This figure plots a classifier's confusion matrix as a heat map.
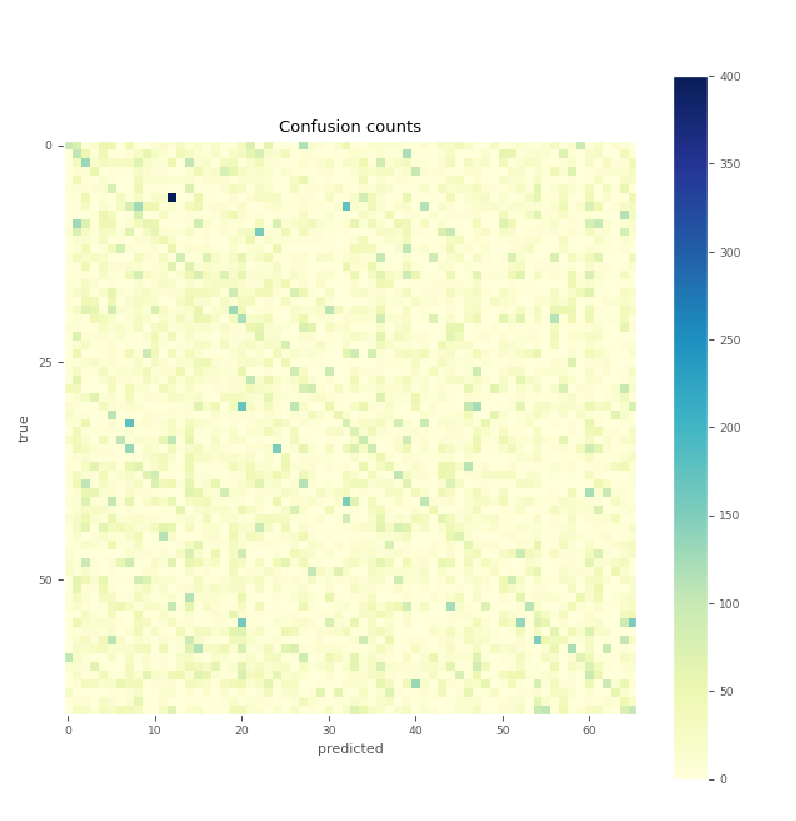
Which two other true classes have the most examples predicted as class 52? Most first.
55, 47
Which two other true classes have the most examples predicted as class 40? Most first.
62, 3
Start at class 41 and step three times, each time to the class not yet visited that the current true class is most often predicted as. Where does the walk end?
8
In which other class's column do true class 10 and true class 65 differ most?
22
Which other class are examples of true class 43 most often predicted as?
32
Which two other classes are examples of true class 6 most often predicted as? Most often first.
12, 34
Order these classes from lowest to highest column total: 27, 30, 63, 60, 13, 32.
63, 13, 30, 32, 27, 60
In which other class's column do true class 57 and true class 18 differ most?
54
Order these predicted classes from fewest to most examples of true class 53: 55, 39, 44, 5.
55, 5, 39, 44
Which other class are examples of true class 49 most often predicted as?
28
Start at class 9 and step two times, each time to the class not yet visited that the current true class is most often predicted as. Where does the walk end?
39
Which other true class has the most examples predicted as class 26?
30
